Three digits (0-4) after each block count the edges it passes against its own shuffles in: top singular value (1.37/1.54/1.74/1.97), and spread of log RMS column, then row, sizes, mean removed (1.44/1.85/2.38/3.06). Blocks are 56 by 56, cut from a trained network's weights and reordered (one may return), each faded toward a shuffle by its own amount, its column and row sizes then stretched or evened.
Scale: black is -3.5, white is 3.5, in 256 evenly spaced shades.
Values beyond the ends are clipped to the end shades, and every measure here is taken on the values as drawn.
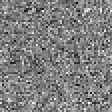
0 0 2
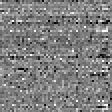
3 1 2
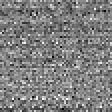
2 0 1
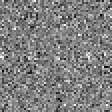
1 1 2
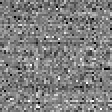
2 1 0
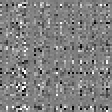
2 4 3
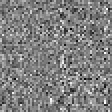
2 2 1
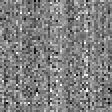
2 2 1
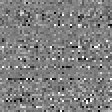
1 2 4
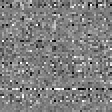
1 2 3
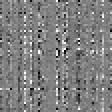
3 4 2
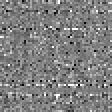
1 0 3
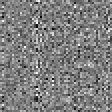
3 3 0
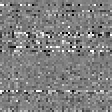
0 1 4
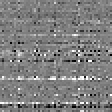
4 2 4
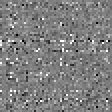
0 2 3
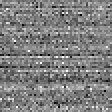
4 0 3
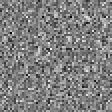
2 1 1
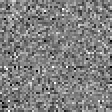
0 1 2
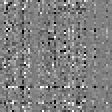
1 4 2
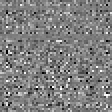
1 2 4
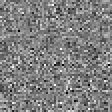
0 0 2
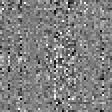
0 4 1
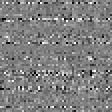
2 1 4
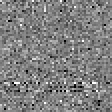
1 1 2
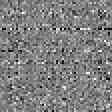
1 1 3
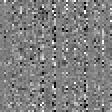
0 4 1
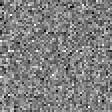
0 0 0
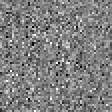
0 3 1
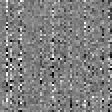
2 4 1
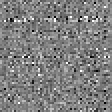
1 2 3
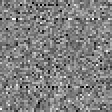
1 1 1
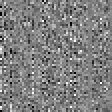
2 4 0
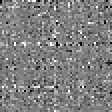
1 2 3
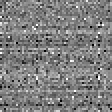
3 1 1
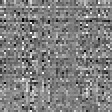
3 4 0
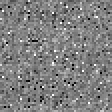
0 1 0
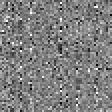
1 3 0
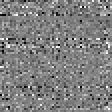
1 2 4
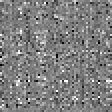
1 3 2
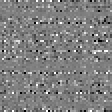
0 1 4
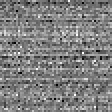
4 0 2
